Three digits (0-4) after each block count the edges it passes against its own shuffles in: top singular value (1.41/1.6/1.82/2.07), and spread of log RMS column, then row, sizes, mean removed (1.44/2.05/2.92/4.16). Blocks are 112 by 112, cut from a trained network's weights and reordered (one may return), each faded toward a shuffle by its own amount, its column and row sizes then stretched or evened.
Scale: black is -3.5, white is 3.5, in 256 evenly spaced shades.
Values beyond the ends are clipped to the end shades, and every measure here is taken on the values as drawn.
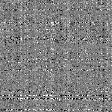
2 1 3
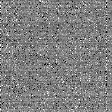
1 2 0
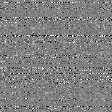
1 1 4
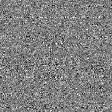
3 1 2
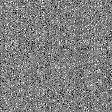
0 0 1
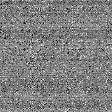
2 1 0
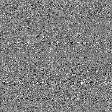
0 1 3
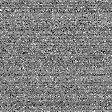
3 0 1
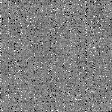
0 2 1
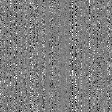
1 4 0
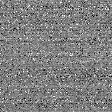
1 0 2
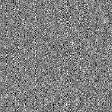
3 3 1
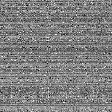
4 0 1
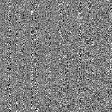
3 3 0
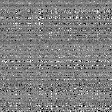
3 2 3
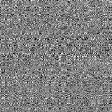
4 0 3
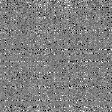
1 2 3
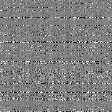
3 0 4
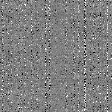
1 3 0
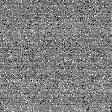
1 0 0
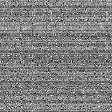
4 0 0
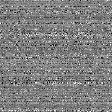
3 1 3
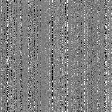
3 4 0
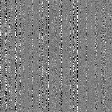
4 4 0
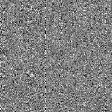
3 2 0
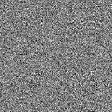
3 1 1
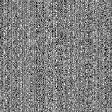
4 2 0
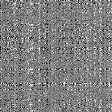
4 2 3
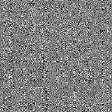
2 3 2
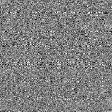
4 0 3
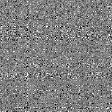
1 3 3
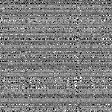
4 1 3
